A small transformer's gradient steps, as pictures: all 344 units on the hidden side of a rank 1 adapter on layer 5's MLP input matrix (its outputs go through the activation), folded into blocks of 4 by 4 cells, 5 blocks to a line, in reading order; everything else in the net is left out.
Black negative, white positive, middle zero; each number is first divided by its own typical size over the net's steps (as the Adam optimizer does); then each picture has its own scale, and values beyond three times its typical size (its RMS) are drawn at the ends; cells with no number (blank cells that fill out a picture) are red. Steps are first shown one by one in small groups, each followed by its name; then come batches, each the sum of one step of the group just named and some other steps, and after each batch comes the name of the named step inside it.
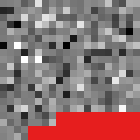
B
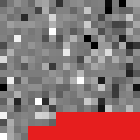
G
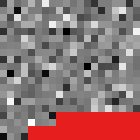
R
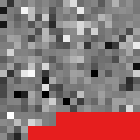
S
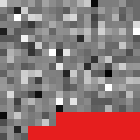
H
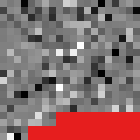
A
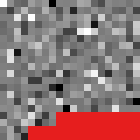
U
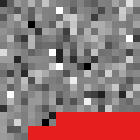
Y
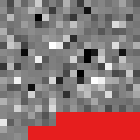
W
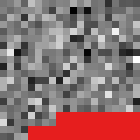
W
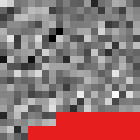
H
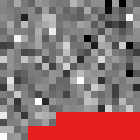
G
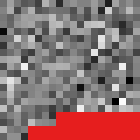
R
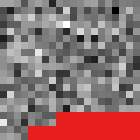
B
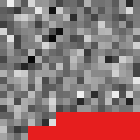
W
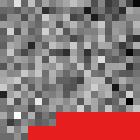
W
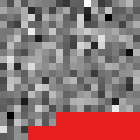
W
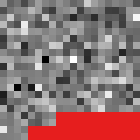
W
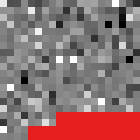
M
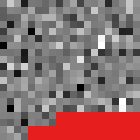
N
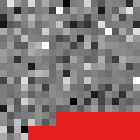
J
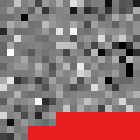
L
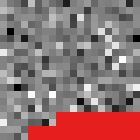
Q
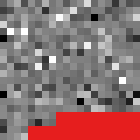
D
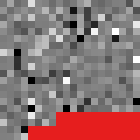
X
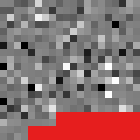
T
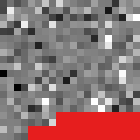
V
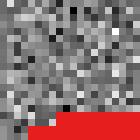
X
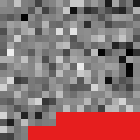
L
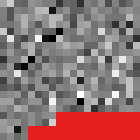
Q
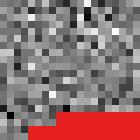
X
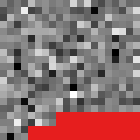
X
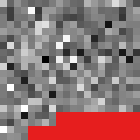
M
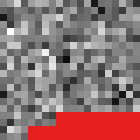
D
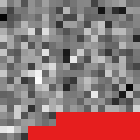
M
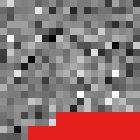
L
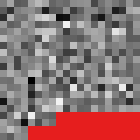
T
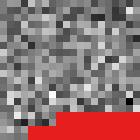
Q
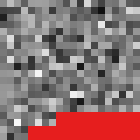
J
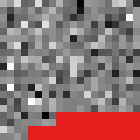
M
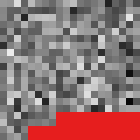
L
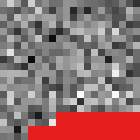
L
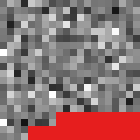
Q
